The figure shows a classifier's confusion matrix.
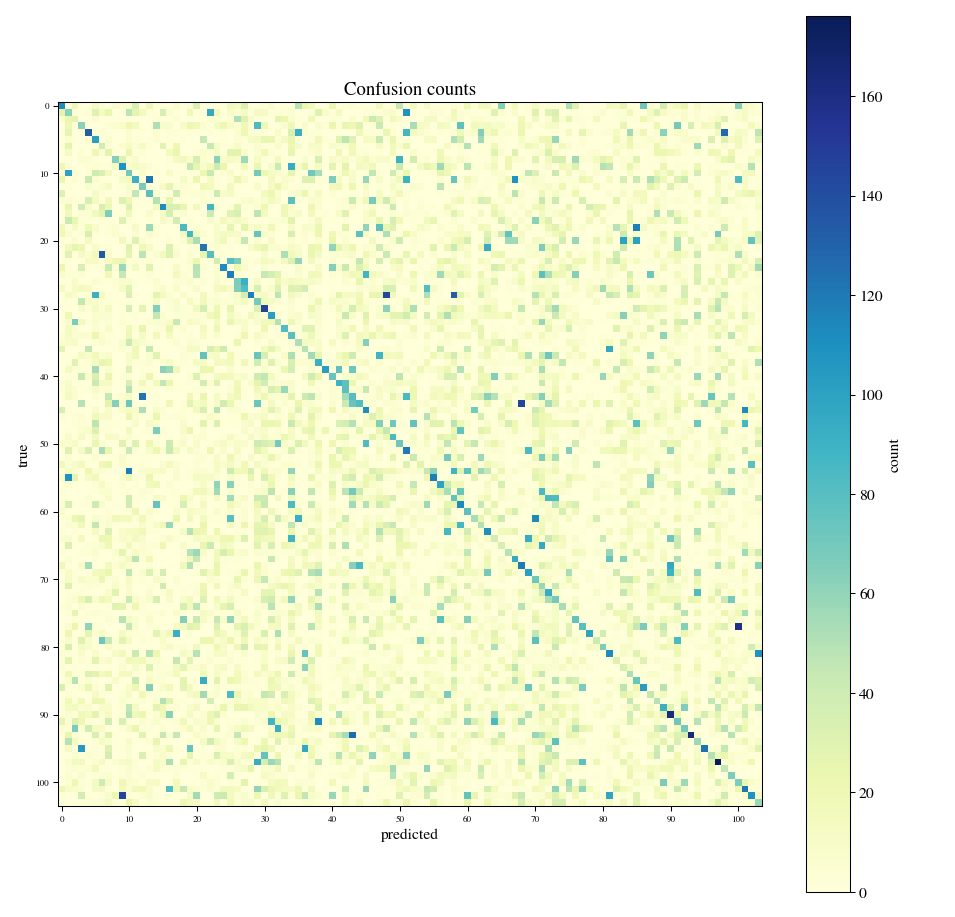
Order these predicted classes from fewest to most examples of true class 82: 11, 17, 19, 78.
78, 11, 19, 17
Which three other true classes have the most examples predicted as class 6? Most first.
22, 79, 51
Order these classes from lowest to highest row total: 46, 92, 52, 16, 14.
46, 52, 16, 14, 92
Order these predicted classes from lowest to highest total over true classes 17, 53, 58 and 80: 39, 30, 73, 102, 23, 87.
39, 87, 23, 30, 102, 73
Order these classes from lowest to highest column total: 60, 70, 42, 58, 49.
60, 49, 70, 42, 58
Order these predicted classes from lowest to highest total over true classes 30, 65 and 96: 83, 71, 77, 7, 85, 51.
77, 83, 85, 7, 51, 71
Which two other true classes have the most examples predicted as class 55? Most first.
54, 101
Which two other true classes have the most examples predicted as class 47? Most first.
37, 18
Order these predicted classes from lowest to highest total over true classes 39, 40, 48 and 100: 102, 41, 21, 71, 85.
102, 21, 85, 41, 71
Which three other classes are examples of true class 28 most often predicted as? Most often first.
48, 58, 5
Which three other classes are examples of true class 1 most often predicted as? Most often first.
51, 22, 10
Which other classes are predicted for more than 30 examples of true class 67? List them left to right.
11, 20, 31, 81, 83, 91
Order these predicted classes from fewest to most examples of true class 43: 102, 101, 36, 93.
101, 102, 93, 36
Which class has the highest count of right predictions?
97
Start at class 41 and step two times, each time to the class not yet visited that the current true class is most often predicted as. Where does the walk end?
33
